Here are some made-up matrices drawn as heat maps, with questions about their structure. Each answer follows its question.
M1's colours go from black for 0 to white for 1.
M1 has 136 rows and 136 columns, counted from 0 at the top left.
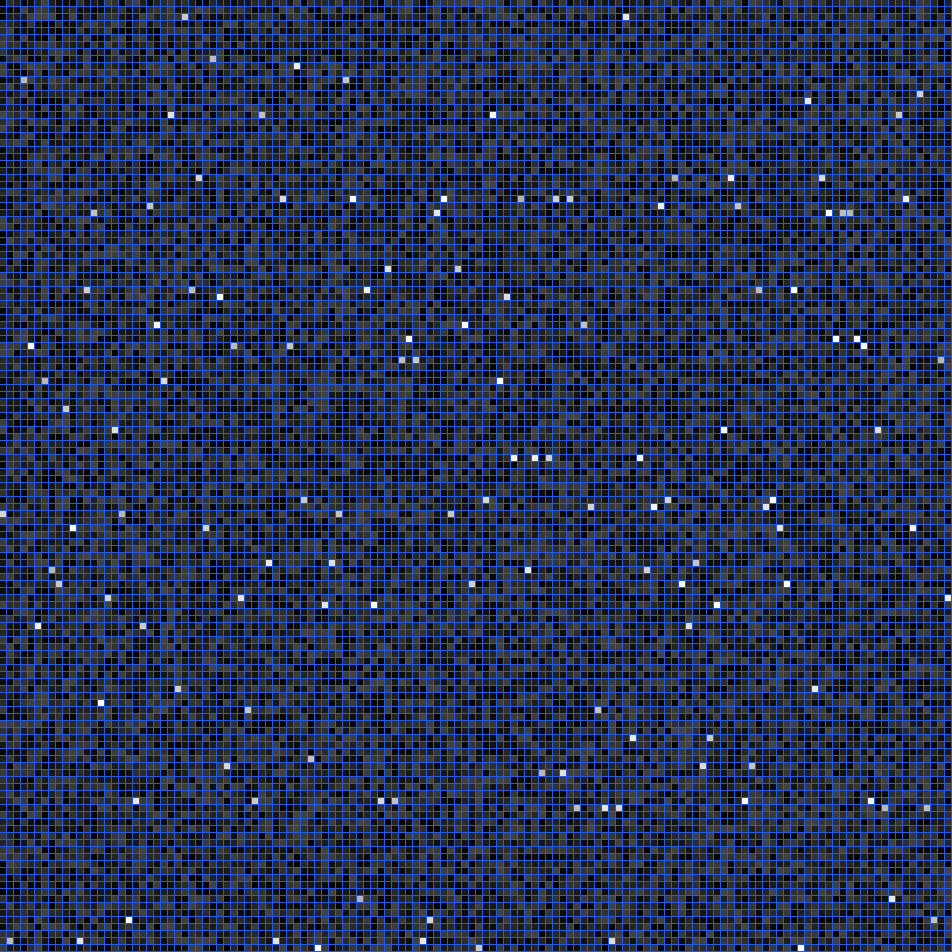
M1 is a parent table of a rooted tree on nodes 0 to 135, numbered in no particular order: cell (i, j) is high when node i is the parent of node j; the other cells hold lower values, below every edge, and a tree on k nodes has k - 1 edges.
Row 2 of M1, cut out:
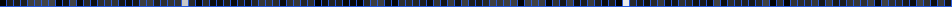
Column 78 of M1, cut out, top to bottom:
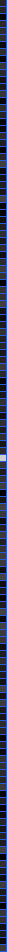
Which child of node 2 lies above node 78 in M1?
89
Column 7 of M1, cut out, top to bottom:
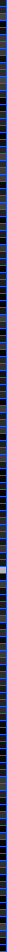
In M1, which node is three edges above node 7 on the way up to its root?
25
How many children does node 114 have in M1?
6
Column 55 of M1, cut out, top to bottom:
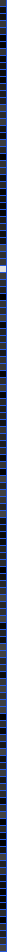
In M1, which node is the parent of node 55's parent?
80
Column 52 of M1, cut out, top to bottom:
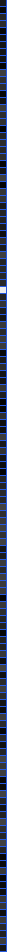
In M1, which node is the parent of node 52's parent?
49
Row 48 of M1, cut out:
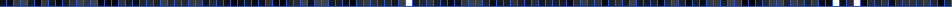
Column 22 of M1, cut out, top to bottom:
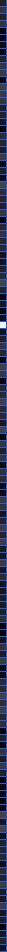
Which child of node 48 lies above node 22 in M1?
58
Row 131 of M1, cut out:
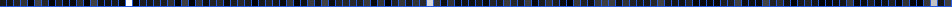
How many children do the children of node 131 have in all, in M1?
3
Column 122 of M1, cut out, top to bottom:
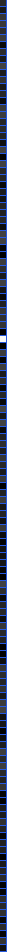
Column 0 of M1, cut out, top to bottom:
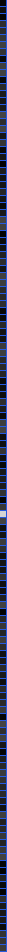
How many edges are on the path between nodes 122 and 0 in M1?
3
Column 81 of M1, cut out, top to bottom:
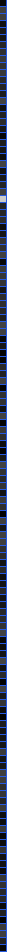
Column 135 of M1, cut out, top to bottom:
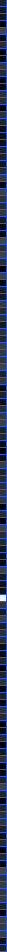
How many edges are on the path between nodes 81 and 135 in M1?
6
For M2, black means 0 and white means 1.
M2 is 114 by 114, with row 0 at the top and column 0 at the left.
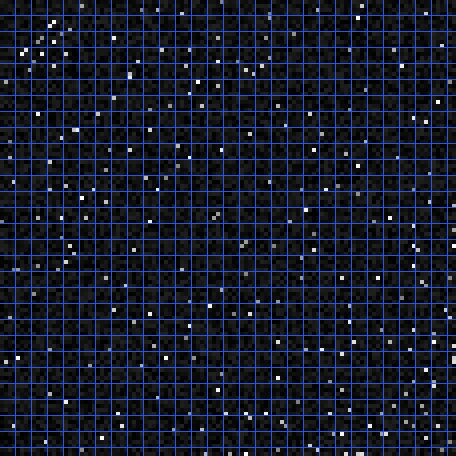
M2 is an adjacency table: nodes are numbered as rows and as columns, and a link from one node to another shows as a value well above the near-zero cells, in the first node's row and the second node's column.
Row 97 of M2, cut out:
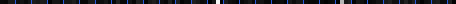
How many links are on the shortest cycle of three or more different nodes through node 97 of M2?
8
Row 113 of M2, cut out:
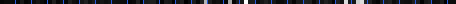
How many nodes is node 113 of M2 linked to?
6
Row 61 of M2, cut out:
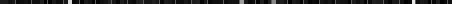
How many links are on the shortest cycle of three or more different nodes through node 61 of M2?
8
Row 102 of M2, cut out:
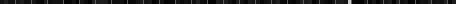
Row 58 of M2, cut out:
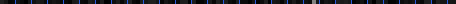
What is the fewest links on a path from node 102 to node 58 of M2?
5
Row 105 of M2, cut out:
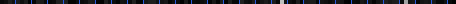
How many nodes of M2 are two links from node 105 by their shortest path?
1
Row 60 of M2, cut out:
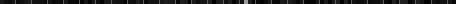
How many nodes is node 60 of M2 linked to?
1
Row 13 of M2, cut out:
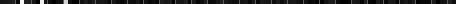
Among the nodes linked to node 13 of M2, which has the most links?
node 16
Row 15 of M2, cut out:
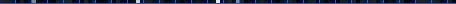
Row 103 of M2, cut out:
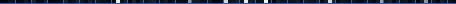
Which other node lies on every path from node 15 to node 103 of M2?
node 54
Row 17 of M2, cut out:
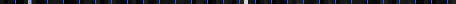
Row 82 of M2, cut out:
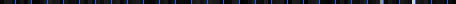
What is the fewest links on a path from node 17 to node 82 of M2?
3
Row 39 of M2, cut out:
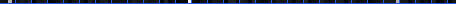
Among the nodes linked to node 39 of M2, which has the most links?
node 47
